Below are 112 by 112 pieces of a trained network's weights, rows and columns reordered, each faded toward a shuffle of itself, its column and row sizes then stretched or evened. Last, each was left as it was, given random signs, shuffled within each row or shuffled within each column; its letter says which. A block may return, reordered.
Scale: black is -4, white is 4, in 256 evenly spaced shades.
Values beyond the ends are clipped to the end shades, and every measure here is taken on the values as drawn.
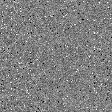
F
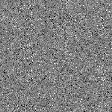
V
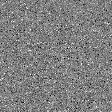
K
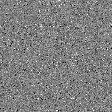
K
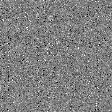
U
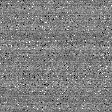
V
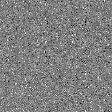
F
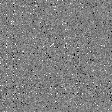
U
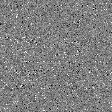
U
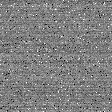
K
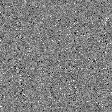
U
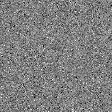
U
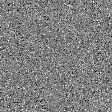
F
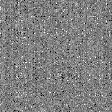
V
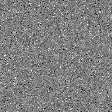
F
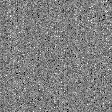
F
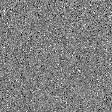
F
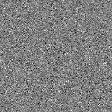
V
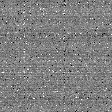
V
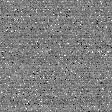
K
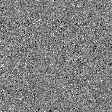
U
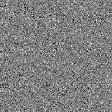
V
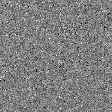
U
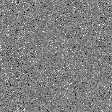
F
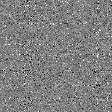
U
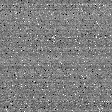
K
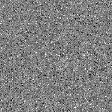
V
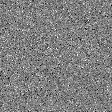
K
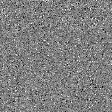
U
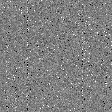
F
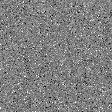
K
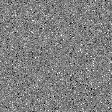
F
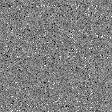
U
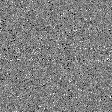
K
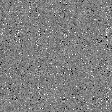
U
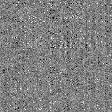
V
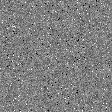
F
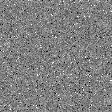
U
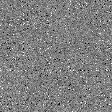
U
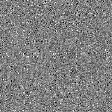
V
